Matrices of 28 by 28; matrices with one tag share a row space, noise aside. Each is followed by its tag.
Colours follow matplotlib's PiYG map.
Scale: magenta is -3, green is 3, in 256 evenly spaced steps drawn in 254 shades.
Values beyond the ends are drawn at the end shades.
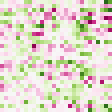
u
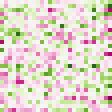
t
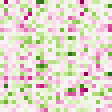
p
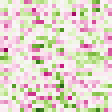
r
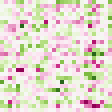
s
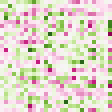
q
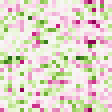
s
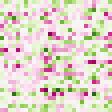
t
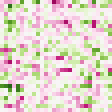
s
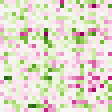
q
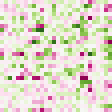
u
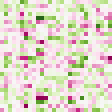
p
